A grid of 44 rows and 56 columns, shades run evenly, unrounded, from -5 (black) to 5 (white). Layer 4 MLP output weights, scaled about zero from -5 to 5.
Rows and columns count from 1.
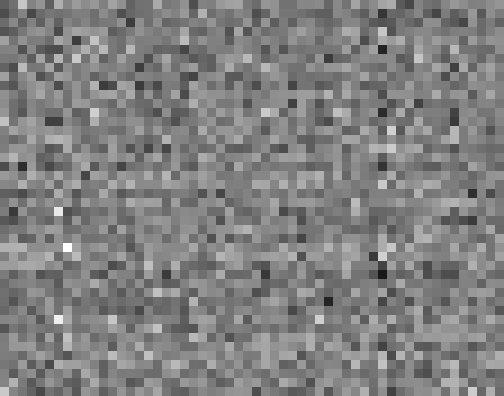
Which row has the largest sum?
28
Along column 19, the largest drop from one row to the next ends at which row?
17
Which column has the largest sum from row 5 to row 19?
11
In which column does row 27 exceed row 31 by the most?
43
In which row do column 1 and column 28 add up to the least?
4
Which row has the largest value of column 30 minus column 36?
13
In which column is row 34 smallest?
37
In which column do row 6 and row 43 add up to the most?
51
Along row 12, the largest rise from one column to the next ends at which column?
34
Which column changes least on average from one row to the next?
38
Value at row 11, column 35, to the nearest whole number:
1
